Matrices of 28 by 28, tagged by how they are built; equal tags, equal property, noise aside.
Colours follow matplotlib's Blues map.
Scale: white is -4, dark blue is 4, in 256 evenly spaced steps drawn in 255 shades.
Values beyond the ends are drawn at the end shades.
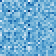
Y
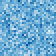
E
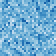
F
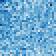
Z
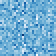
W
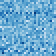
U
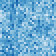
Z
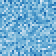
E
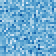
E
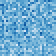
Y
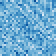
F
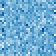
W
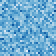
F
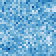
Z
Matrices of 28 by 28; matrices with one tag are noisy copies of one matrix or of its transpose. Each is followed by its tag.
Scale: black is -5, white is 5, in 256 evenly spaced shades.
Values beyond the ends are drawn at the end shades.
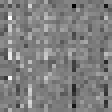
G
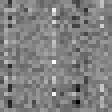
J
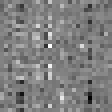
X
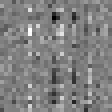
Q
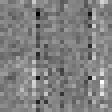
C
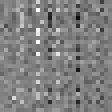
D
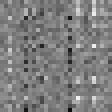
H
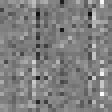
C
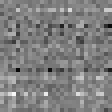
H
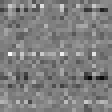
J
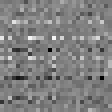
D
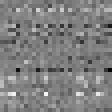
H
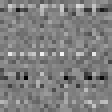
J
